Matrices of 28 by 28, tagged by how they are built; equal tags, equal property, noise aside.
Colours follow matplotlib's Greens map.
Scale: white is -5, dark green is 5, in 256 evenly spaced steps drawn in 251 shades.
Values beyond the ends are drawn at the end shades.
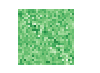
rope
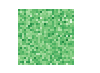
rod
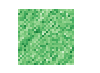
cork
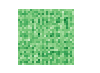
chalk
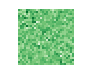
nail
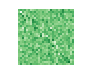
rope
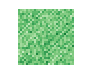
cork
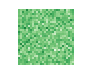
rod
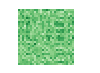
chalk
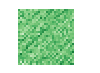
cork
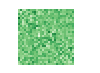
nail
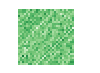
cork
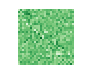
rope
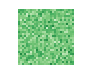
rod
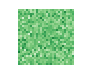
rod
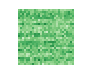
chalk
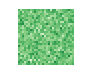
rod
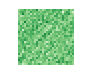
cork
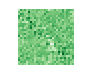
rope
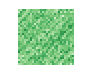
cork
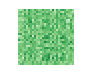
chalk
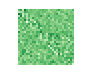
rope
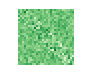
rope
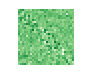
rope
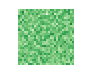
chalk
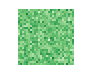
rod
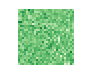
nail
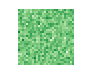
rod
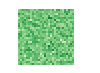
chalk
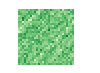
cork
